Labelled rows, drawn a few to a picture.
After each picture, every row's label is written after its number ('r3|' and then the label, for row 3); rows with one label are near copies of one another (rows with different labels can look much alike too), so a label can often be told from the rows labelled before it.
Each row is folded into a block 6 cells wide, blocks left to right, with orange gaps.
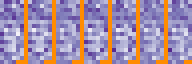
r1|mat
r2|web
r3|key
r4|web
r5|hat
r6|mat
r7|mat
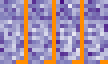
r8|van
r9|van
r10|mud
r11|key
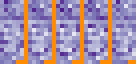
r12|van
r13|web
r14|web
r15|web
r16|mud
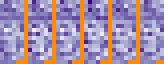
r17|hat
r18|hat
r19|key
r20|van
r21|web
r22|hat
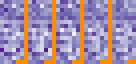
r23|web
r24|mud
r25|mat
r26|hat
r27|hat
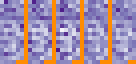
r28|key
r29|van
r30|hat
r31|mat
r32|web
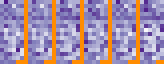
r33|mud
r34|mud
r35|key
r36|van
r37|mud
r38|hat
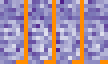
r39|key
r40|mat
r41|van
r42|key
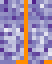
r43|hat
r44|mud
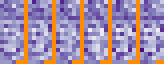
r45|web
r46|key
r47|van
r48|mat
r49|hat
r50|hat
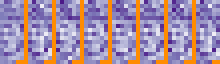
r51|key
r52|mud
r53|van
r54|key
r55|web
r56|key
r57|van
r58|mud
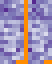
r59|web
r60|van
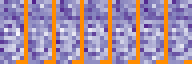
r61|mat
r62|mud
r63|van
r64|hat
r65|hat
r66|web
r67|key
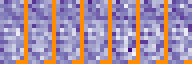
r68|mat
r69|web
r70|mat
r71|van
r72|mud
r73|key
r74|mat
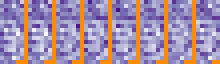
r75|mat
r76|mat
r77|key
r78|van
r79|web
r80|key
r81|van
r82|web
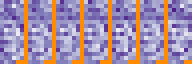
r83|mat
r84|hat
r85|hat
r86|key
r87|hat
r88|key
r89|web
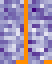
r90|mat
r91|web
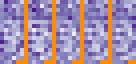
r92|van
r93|web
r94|mat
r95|key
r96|key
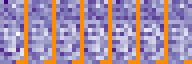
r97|mud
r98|mat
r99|key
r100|mat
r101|hat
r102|hat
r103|mat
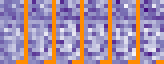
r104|mat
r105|mud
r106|key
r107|key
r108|mud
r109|web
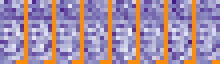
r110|key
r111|key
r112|web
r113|hat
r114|mat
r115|mat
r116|van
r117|key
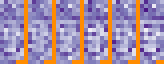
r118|mud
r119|van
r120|web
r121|hat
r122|mud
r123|web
